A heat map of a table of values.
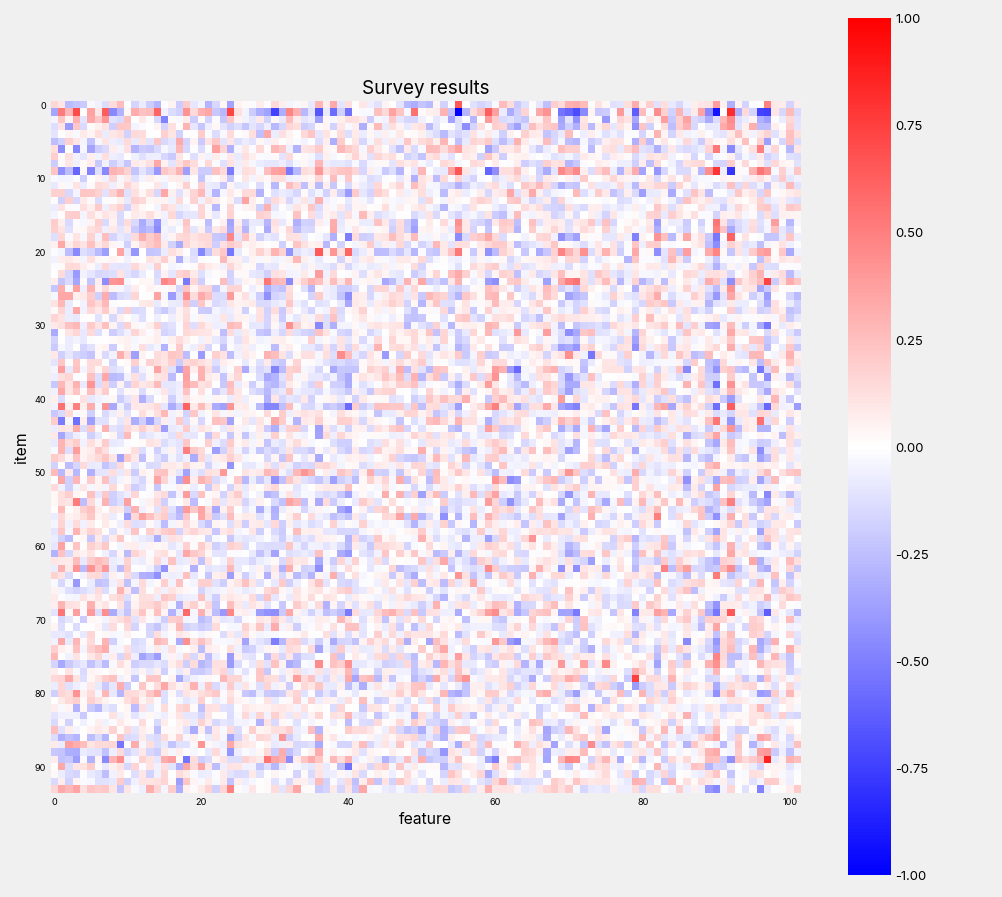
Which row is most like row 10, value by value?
83
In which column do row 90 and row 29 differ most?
40
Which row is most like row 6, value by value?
43
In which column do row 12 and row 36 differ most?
62
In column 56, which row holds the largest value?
78
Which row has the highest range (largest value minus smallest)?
1
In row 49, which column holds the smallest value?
24
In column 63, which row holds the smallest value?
36
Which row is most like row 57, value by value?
28
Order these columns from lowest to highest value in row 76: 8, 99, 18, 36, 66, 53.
66, 18, 8, 99, 53, 36
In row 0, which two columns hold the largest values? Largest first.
55, 97
